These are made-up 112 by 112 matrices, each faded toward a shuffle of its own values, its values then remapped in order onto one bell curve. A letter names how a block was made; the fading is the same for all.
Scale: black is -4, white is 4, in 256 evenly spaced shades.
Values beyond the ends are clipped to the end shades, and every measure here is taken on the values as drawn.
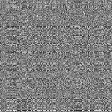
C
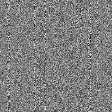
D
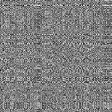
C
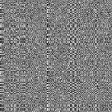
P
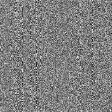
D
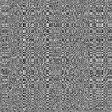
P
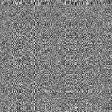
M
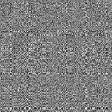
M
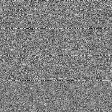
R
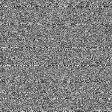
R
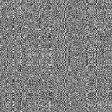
M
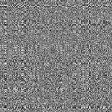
M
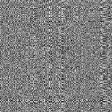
M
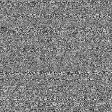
R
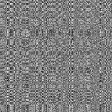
P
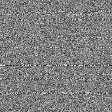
R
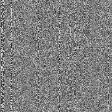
D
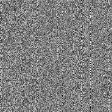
D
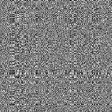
M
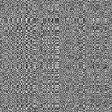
P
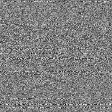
R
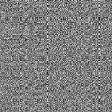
M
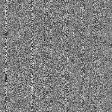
D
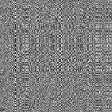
P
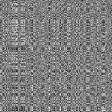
P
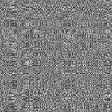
C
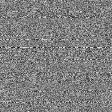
R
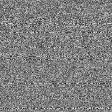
R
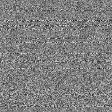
R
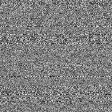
R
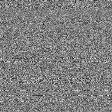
R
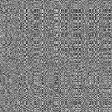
P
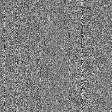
D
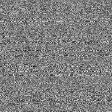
R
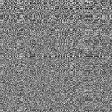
C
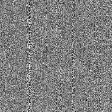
D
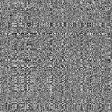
M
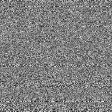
R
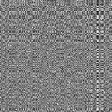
P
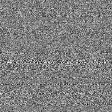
R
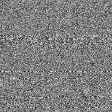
R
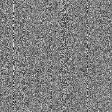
D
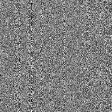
D
